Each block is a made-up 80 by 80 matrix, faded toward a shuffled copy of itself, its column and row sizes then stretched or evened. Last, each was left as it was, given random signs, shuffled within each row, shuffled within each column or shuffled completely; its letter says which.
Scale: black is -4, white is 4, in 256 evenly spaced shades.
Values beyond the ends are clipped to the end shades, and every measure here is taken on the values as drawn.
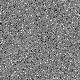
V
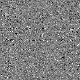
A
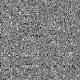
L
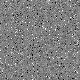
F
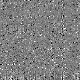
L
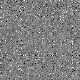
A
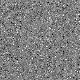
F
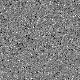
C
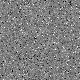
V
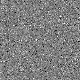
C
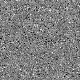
C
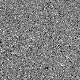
C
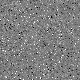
V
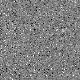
A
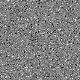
C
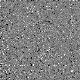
A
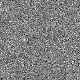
A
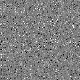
L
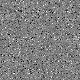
C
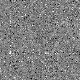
A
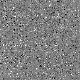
A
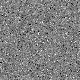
V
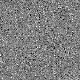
F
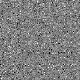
L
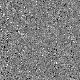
F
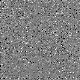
A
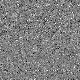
C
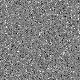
F
